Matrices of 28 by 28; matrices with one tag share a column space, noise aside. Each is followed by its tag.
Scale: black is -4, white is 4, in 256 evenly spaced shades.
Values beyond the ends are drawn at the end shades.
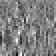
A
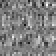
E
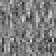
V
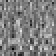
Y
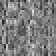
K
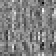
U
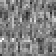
V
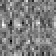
Y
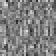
K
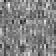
K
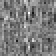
V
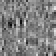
Y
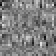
E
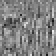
A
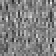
V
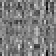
K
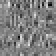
E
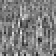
A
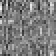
K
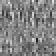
V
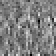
A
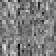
K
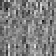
K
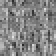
U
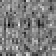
Y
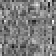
K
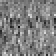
A
